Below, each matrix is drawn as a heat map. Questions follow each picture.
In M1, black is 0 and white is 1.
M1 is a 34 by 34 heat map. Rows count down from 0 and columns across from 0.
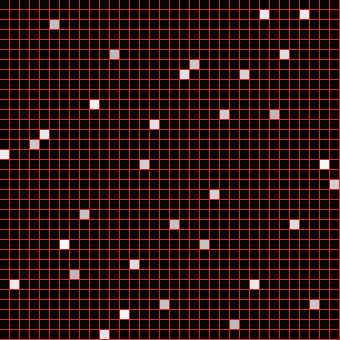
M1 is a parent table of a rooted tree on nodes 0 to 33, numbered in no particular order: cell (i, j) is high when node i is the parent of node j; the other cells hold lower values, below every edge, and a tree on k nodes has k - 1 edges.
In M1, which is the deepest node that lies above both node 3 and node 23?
16
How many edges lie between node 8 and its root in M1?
9
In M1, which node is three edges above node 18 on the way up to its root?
11
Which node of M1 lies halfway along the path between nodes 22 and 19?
7
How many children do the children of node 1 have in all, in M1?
3
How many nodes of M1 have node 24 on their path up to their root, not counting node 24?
5
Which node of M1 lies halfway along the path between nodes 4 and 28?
26
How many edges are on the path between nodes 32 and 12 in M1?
4
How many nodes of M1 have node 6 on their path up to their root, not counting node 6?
3
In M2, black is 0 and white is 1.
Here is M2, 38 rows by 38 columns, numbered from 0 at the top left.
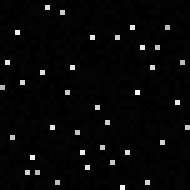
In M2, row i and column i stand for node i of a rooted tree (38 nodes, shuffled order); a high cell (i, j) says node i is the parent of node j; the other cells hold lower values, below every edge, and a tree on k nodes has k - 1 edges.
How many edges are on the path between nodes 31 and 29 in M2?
5
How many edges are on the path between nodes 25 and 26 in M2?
7
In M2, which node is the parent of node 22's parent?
28
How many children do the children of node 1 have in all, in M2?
2
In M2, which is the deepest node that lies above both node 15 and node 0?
5
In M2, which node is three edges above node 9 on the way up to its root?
2
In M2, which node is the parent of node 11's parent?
12
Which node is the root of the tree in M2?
34
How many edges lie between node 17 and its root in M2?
3
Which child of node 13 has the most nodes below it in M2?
30
